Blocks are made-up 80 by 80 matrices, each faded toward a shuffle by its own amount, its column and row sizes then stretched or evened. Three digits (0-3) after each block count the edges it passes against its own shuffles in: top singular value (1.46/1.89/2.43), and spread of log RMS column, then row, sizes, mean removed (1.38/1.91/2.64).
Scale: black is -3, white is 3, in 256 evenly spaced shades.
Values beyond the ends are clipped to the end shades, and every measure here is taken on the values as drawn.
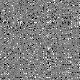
2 2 2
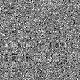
2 0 0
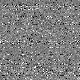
1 0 3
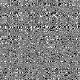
2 1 3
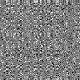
3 2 0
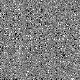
0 2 2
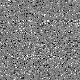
1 0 2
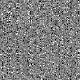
2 2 0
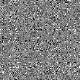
0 3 2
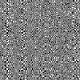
3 3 1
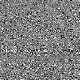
1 1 3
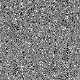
0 2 1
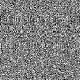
2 0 1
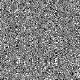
1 2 1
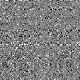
2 0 2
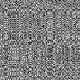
3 1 0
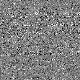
0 0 2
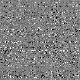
0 1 3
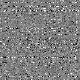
1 1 3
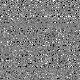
1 0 3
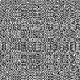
3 0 1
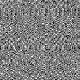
3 0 0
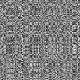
3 2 1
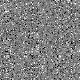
1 2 0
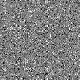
2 1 0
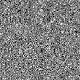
2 0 1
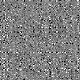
2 2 2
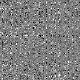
1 3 2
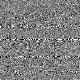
1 0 3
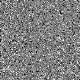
0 2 0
